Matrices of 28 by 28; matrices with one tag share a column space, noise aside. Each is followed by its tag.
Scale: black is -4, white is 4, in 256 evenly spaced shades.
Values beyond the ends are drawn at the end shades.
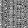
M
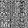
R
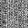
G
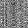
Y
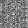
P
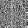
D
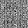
G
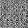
P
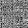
P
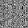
M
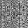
P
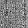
G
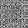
M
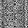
M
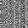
Y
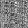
R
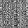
G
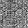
G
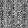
G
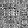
G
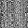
R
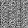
Y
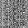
D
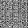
Y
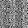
D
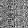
M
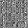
R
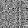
D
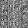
D
